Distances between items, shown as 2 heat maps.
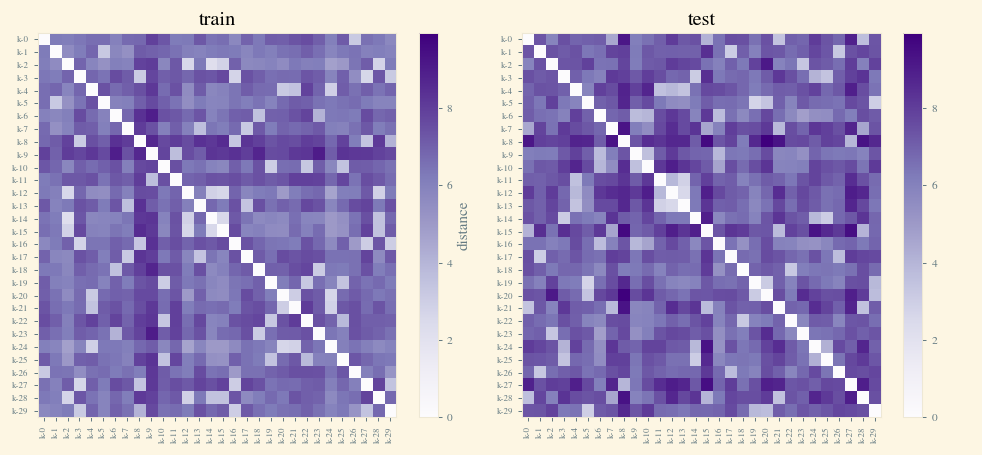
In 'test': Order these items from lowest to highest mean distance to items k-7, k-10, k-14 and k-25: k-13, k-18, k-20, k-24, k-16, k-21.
k-16, k-24, k-21, k-18, k-13, k-20
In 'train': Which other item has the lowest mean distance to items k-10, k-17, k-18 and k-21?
k-24
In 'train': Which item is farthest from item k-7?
k-8
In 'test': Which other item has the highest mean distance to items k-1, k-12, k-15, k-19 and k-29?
k-8
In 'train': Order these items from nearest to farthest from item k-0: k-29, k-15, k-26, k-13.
k-26, k-29, k-15, k-13
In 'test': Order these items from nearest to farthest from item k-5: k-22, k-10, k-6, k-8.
k-22, k-6, k-10, k-8
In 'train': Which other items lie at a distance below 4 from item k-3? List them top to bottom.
k-8, k-16, k-27, k-29
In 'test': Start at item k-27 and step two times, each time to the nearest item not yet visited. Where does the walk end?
k-18
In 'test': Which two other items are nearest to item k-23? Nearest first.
k-2, k-6
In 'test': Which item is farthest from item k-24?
k-15
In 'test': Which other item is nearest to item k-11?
k-13
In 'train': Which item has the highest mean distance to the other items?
k-9
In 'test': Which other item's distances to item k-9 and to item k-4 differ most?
k-10
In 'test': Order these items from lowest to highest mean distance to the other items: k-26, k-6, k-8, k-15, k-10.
k-6, k-26, k-10, k-15, k-8
